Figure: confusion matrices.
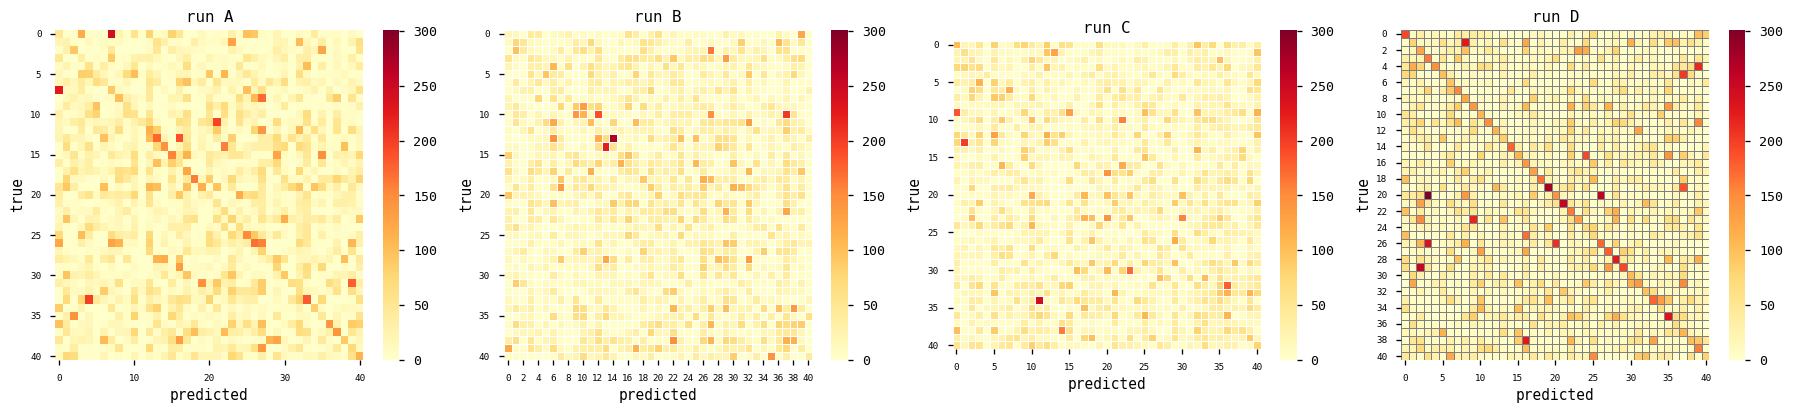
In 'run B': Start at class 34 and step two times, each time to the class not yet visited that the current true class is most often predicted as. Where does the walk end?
22
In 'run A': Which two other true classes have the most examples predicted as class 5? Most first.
9, 10
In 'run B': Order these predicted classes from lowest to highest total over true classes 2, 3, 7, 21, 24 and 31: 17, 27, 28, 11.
11, 28, 17, 27
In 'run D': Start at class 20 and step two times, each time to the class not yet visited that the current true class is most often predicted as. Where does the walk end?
7
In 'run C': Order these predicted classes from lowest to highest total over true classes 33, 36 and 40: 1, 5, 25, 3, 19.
1, 19, 3, 25, 5
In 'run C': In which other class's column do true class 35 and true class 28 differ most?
17
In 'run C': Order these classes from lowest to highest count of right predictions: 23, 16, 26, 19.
19, 26, 16, 23
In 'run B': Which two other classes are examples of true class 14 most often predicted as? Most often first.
13, 28
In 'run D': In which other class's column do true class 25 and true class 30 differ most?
16
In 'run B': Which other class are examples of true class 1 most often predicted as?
36
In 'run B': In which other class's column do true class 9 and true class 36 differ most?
10
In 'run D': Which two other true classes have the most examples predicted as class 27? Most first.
29, 9
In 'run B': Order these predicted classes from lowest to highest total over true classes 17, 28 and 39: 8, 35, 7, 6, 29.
35, 8, 7, 29, 6
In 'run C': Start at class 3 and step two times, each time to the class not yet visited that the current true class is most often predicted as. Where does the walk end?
5
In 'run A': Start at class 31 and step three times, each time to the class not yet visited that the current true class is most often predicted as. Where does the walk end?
12
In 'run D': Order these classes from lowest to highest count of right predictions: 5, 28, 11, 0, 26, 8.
5, 8, 11, 26, 0, 28
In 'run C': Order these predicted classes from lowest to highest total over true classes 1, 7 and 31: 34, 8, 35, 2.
8, 34, 35, 2
